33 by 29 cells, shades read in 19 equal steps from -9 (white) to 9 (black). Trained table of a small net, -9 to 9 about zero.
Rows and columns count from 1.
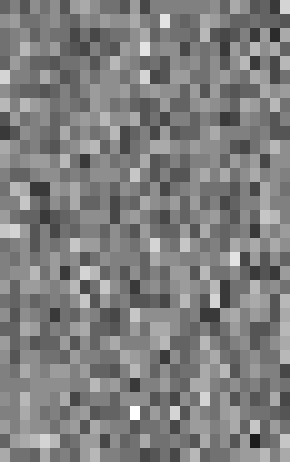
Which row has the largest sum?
3
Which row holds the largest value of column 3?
1
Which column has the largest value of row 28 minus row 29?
14
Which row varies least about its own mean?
28
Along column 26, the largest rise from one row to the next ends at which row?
32
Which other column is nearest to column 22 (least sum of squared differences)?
11
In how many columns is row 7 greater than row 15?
11
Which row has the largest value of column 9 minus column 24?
19
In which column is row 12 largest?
9
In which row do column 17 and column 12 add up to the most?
16
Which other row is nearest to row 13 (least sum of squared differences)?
27
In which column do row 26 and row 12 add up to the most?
17
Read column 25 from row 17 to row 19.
0 -1 4
